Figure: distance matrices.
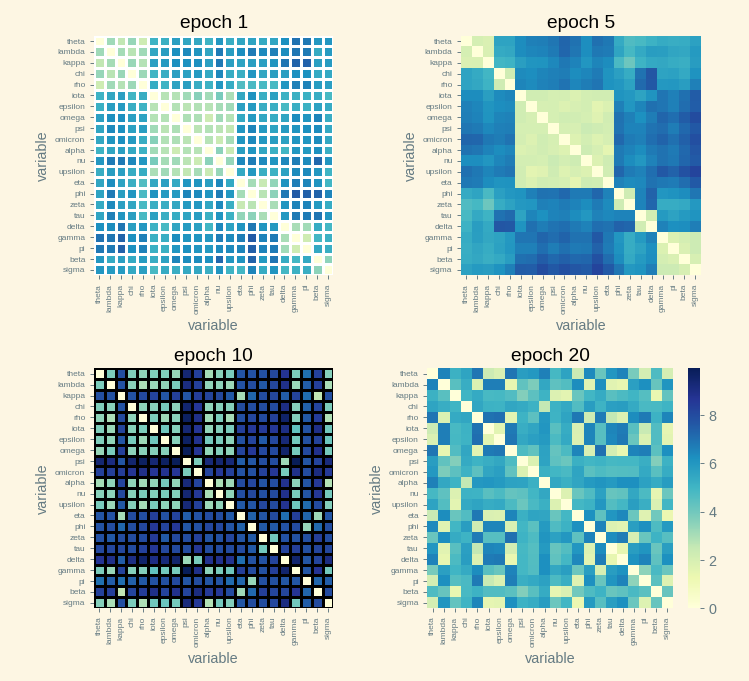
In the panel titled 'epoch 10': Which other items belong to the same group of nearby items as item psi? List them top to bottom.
omicron, delta
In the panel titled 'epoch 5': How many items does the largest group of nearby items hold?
9
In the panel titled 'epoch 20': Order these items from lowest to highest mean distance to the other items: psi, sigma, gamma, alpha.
sigma, psi, gamma, alpha
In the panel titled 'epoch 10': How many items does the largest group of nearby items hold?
12
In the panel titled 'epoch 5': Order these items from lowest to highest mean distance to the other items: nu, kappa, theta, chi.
nu, kappa, theta, chi
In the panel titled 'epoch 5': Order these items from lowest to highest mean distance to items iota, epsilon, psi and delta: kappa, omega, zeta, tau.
omega, tau, kappa, zeta
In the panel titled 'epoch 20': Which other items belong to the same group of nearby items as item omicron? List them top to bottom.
psi
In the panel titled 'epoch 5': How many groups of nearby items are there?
6
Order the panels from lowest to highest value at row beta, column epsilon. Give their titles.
epoch 20, epoch 1, epoch 5, epoch 10
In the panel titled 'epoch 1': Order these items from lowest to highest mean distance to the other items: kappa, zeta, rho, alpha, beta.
alpha, rho, zeta, kappa, beta
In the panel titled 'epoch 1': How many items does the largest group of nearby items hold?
8
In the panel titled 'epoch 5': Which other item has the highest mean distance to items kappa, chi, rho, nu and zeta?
delta
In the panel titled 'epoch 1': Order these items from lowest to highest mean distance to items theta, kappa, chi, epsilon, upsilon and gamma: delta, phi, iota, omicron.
iota, omicron, delta, phi
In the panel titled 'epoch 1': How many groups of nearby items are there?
5
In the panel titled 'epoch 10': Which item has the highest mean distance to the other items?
psi
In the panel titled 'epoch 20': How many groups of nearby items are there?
6
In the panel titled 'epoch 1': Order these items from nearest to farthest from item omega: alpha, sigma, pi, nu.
alpha, nu, sigma, pi
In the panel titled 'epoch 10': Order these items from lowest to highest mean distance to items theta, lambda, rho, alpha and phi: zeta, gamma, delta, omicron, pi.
gamma, pi, zeta, omicron, delta
